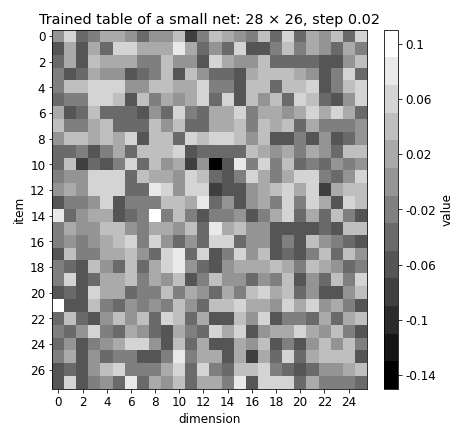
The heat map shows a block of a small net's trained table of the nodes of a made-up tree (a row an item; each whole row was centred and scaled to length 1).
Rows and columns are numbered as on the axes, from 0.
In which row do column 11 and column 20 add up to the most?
11
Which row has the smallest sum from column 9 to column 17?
14
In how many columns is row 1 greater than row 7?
11
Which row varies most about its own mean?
10
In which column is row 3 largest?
24
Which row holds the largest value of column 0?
21
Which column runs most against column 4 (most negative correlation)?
15
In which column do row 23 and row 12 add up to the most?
3
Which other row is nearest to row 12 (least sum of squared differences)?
4
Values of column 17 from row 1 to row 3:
-0.06 0.04 0.04
